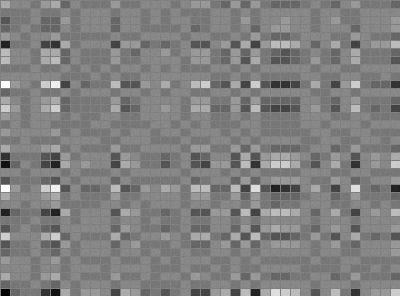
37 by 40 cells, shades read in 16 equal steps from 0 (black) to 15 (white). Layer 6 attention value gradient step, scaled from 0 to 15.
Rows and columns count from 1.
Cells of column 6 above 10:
5
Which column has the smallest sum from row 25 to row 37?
1
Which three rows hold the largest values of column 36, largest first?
24, 11, 14
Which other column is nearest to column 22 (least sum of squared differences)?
9
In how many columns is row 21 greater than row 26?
18
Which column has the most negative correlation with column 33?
35
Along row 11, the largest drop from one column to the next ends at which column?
7
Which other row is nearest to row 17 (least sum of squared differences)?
22
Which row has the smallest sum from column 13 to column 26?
37
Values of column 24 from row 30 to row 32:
10 6 7
